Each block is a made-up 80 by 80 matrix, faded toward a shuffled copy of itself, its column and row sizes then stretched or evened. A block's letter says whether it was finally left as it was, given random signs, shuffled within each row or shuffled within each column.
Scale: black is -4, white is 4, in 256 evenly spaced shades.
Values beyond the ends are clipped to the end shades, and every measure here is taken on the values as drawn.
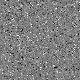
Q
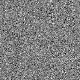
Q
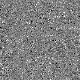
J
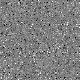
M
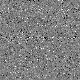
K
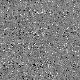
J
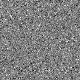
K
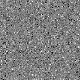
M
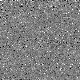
K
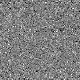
M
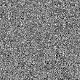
J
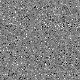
J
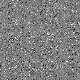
M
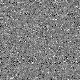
K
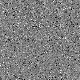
K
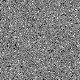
Q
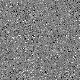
J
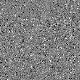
J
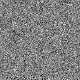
J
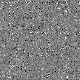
J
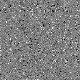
M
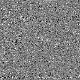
J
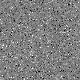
K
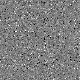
J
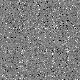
J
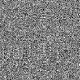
M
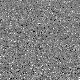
K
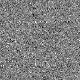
M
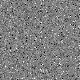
Q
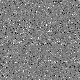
K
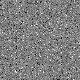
Q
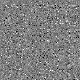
M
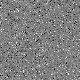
Q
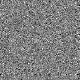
M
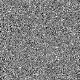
J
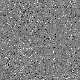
Q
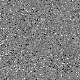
K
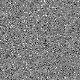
M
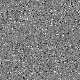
K
